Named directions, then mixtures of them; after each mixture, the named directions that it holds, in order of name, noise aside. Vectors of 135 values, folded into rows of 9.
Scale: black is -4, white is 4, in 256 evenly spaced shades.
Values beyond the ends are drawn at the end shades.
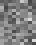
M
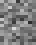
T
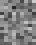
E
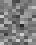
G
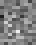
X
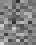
G, M, T.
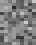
E, T.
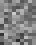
E, G, M.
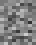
M, T, X.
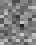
G.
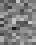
T.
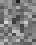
G, T, X.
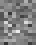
E, X.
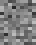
E, G, M.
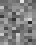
E, M, T.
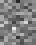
E, G, T.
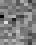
M, T, X.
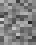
T.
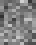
M, X.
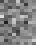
T, X.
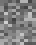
G, M, X.
